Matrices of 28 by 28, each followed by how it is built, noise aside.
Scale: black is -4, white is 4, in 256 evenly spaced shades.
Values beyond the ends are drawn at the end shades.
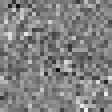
block diagonal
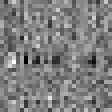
low rank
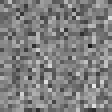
repeating columns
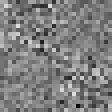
block diagonal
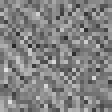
Toeplitz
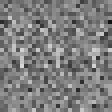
repeating columns
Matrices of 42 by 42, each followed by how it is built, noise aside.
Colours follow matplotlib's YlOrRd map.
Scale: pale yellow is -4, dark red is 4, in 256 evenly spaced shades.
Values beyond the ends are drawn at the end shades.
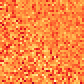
lower triangular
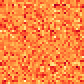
low rank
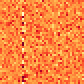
uneven columns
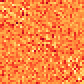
block diagonal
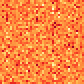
uneven columns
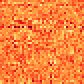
low rank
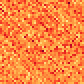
Toeplitz
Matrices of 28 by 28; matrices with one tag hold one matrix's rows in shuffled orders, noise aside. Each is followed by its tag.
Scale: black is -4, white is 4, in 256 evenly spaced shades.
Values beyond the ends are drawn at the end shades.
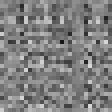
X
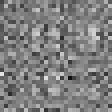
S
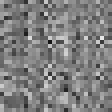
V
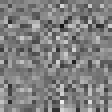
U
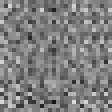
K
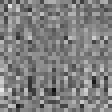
K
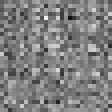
S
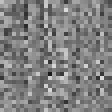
V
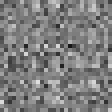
S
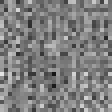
K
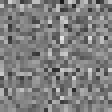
U
